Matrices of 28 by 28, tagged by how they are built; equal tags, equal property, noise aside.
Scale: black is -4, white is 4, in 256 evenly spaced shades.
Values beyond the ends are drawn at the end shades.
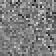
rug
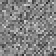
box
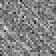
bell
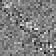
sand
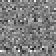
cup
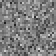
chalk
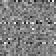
cup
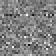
cup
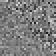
rug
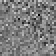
rug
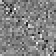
sand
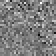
rug
